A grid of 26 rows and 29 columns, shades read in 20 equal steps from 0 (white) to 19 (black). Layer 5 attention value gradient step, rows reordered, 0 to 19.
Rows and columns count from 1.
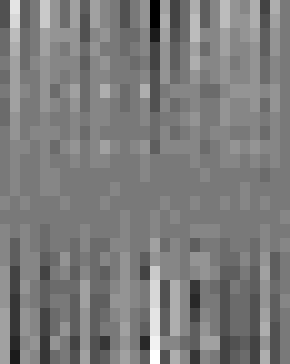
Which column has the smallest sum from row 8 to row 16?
2
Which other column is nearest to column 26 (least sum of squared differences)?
23
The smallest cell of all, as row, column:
26, 16
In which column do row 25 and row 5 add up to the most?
15
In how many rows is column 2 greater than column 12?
9
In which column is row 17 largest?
5
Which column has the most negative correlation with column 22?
19
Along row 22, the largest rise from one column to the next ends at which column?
17
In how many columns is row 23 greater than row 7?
14
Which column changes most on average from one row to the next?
11
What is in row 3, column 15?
9
